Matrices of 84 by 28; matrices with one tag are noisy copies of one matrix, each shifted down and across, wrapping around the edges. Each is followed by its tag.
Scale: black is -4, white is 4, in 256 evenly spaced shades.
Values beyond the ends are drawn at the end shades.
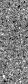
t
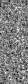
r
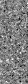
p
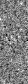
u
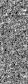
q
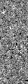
u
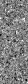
p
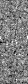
t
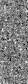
r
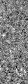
u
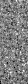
r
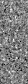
r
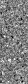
p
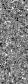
r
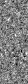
u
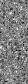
u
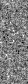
r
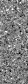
p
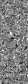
t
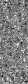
u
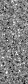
r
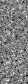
q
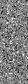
r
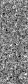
q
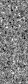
r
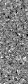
p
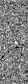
t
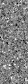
p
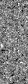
t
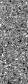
r
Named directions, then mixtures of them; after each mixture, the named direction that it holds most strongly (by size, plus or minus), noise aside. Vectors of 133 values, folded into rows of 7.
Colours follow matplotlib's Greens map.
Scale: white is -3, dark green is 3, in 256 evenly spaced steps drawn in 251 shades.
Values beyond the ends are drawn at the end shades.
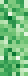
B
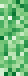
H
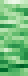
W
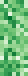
B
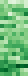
W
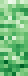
W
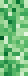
B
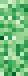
H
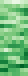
W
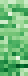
W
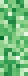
B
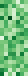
H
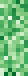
H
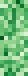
H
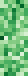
H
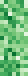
B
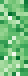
B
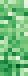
B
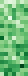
W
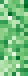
B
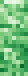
W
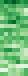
W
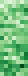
W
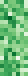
B
